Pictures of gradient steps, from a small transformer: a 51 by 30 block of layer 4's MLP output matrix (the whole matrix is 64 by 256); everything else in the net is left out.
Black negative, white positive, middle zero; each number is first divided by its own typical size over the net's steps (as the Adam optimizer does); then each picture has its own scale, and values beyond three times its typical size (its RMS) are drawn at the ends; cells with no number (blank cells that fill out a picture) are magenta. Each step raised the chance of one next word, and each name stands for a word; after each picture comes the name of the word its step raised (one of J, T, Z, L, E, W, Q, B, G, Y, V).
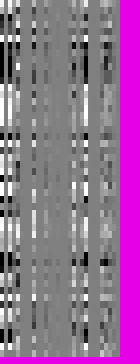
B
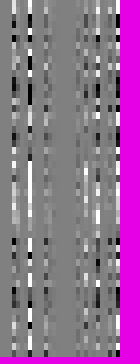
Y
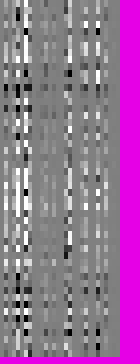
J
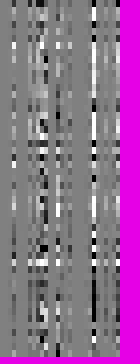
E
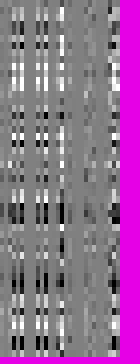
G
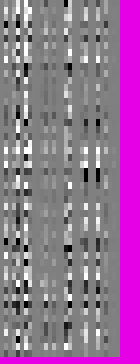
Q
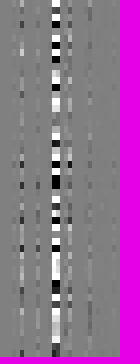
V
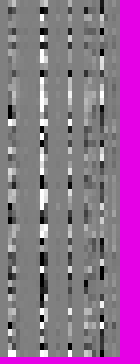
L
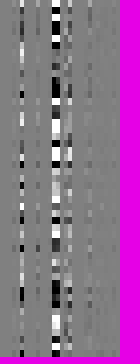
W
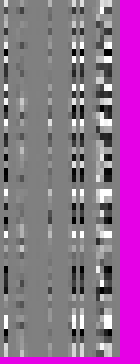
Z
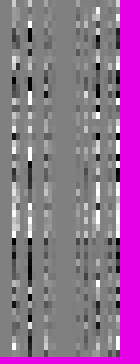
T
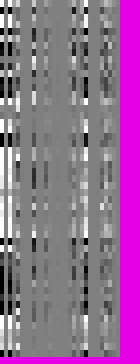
W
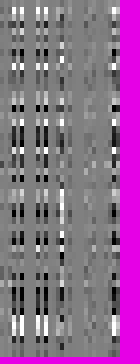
Y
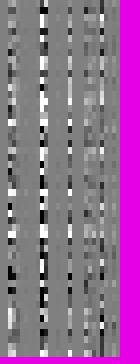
Z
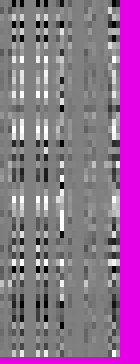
E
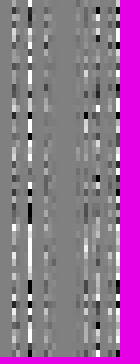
V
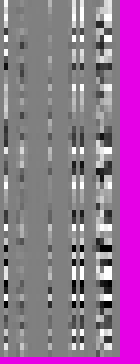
Q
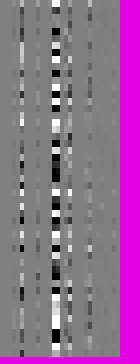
Z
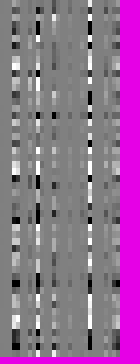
G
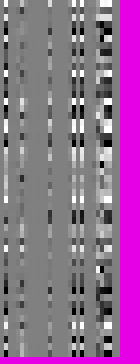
W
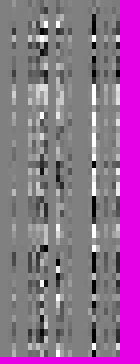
B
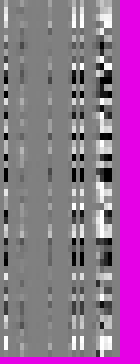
T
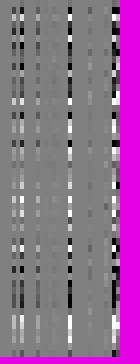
W
